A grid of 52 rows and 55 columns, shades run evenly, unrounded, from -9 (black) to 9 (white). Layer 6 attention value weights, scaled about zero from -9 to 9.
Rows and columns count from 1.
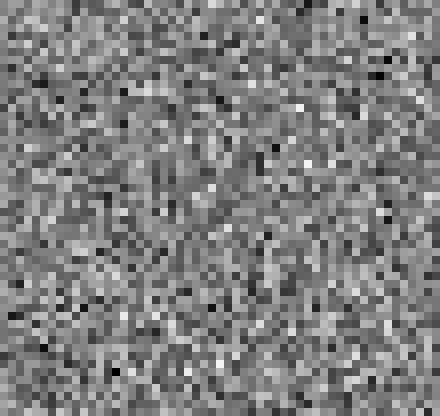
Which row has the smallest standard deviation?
4
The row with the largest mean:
3
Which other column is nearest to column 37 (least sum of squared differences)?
32
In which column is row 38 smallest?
13
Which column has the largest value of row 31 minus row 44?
42
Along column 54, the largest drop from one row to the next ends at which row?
52
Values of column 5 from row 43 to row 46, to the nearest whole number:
-2 -3 -1 2
